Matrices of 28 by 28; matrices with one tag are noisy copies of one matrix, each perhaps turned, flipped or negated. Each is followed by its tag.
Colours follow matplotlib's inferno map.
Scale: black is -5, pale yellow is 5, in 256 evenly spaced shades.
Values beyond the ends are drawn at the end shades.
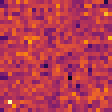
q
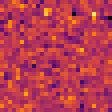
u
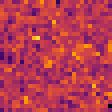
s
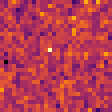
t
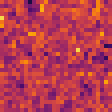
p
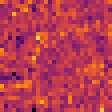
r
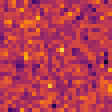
t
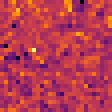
p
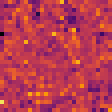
r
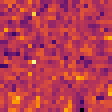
p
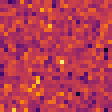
t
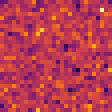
q
